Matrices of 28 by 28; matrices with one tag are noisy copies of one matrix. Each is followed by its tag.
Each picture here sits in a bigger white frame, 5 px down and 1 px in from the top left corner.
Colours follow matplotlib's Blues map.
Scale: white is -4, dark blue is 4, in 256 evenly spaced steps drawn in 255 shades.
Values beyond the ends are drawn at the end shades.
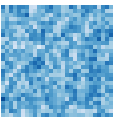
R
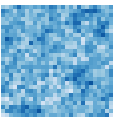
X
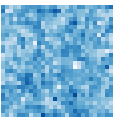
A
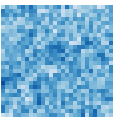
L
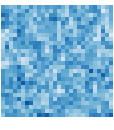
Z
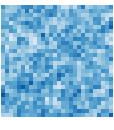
A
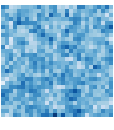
A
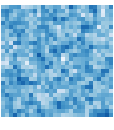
Z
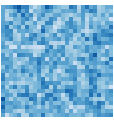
R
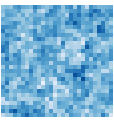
X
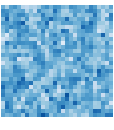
Z
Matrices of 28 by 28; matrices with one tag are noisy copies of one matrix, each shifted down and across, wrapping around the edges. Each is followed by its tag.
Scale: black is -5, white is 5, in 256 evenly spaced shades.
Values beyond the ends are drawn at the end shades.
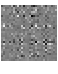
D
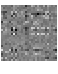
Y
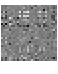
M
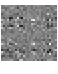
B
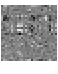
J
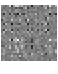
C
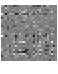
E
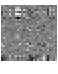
J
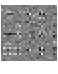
Y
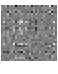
C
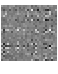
D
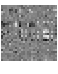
J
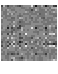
E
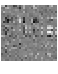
J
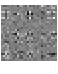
Y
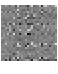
D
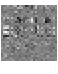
J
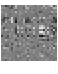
J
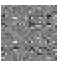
B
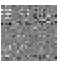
M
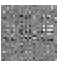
M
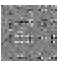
Y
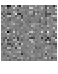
B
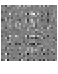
C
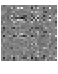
E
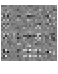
Y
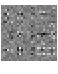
Y
